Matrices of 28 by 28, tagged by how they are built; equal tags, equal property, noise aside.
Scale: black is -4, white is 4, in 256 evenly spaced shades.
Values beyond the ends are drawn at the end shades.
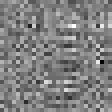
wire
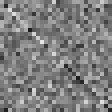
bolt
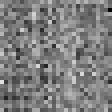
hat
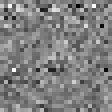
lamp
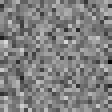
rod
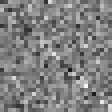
bolt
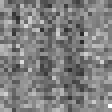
hat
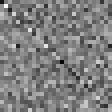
bolt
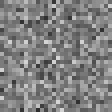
rod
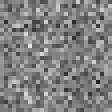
rod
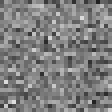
hat
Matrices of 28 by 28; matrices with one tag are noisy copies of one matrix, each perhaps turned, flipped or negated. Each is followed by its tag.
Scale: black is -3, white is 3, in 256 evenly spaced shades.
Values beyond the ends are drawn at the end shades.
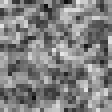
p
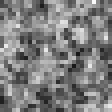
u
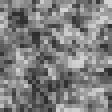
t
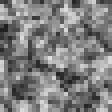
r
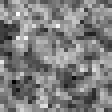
r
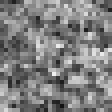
u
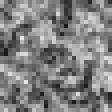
r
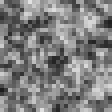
r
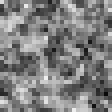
r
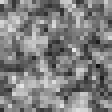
r
